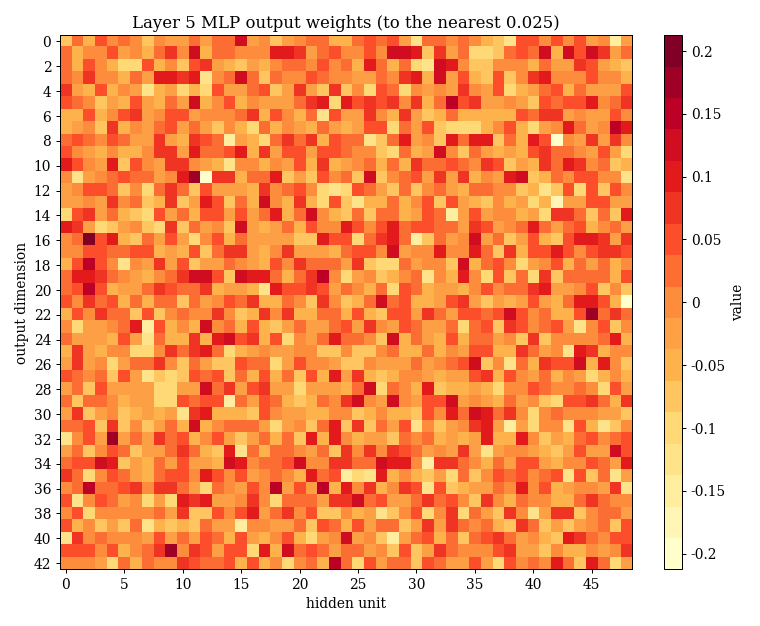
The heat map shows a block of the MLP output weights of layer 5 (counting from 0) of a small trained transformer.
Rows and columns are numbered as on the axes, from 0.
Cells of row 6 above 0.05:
6
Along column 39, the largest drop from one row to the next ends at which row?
12
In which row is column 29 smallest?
4
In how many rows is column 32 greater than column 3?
16
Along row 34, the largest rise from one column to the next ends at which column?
32
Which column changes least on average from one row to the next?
3
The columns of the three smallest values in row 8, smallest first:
42, 14, 26
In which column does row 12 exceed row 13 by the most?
25
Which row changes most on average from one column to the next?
31
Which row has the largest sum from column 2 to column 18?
19
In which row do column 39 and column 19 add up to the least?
24
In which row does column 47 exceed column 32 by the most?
7
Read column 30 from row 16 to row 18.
-0.15 0 -0.025
